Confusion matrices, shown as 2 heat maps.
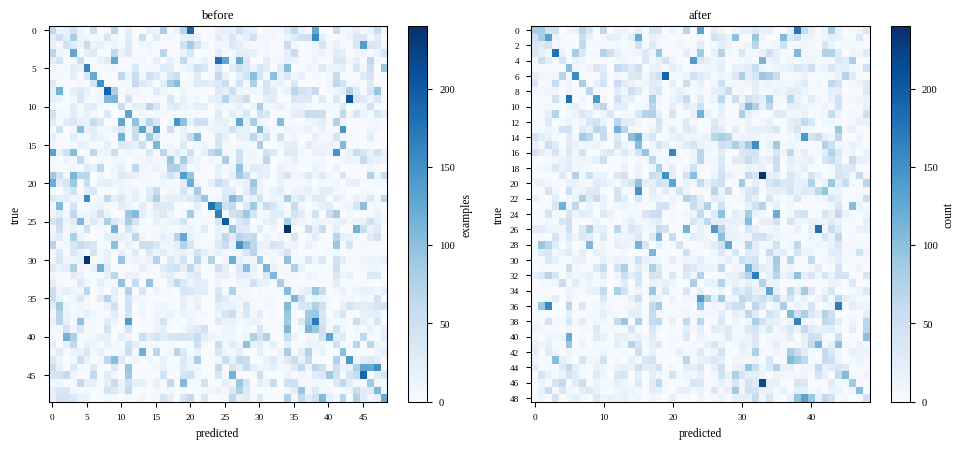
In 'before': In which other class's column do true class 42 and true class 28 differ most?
27
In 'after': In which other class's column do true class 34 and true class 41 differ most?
44
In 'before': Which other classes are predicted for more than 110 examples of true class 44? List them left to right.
45, 46, 47
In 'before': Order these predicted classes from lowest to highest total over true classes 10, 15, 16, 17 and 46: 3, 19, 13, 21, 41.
21, 13, 3, 41, 19
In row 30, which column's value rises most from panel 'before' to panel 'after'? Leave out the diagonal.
35
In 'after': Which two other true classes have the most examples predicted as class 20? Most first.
16, 27
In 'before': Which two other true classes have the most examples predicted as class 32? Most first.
6, 46
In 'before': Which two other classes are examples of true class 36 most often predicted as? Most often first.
34, 1
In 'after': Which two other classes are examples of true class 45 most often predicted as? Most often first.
29, 44
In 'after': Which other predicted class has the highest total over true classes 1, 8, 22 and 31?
15
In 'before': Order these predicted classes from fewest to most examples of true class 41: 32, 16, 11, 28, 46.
16, 32, 11, 46, 28
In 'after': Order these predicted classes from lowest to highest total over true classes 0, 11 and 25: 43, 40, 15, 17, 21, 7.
21, 40, 15, 7, 17, 43
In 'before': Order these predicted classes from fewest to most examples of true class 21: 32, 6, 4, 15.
4, 32, 6, 15
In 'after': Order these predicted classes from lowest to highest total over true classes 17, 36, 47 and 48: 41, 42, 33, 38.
41, 33, 42, 38
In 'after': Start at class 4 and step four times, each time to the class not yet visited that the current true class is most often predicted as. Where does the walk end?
27
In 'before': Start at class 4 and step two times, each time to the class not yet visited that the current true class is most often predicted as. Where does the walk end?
12
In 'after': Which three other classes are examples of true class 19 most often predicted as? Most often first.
33, 23, 6
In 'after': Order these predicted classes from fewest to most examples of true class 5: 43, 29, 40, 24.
24, 29, 43, 40
